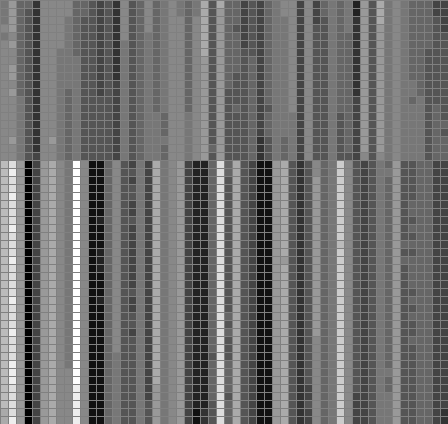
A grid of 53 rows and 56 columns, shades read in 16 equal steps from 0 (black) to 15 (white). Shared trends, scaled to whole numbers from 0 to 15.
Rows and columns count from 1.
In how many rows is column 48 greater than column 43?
20
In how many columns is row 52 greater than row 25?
5
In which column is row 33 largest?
10
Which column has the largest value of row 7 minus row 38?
26
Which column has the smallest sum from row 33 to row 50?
4
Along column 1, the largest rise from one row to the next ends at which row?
21
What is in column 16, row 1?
8
